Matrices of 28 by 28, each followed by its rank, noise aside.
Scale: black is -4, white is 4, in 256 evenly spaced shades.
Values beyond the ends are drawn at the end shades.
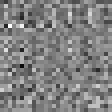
five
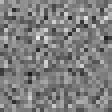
seven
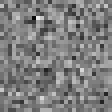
seven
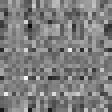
four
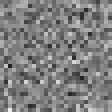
seven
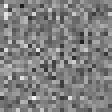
seven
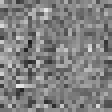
five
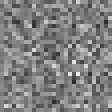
six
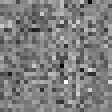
seven
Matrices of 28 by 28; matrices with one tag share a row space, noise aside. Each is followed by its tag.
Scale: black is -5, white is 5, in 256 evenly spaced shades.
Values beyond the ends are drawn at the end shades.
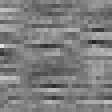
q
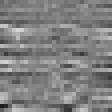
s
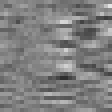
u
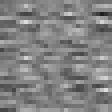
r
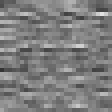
r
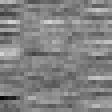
q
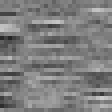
q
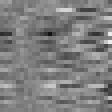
u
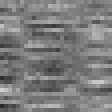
q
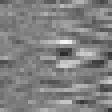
u
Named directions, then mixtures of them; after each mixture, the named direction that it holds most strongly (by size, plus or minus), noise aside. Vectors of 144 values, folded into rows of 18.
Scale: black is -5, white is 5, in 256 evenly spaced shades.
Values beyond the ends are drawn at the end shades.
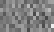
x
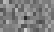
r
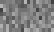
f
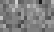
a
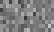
r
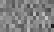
x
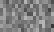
x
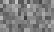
a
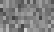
f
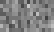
f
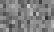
a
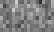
a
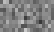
r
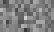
r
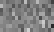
x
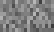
x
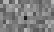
r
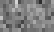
a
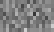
x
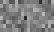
a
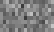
r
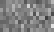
x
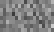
x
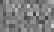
x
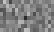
r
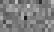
a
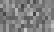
r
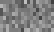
f
